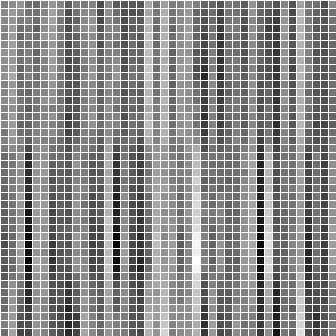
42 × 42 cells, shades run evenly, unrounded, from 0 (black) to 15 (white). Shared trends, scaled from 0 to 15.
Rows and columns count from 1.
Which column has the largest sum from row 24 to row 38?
25
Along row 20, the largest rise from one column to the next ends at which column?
34
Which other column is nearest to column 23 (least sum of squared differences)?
36
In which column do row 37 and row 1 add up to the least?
35
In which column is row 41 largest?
38
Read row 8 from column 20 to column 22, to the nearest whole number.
7 10 6
